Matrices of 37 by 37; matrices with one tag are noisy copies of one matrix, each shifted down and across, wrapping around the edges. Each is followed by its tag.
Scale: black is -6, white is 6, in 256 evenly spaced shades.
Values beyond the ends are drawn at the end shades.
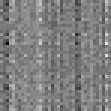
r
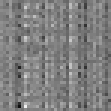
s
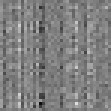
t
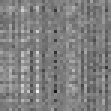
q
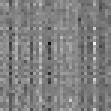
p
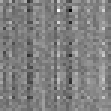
r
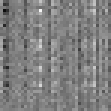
t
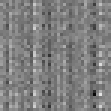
s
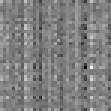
s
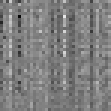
p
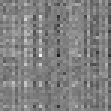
q
